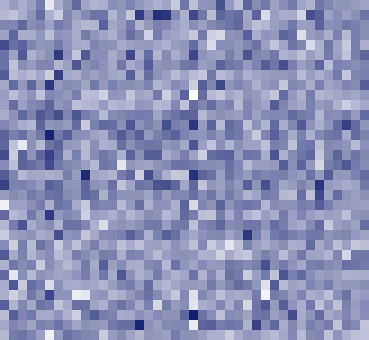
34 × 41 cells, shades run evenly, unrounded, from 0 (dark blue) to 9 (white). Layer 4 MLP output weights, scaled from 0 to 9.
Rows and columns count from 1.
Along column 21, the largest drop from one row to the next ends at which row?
12
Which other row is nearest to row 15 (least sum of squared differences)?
22
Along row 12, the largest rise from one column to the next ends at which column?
23
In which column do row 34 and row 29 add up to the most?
6
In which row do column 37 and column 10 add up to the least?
18
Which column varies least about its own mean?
8
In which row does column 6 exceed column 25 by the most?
1
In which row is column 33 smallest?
32
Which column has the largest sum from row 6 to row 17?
36
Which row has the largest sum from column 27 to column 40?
34
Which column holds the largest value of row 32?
9
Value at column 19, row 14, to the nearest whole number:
3
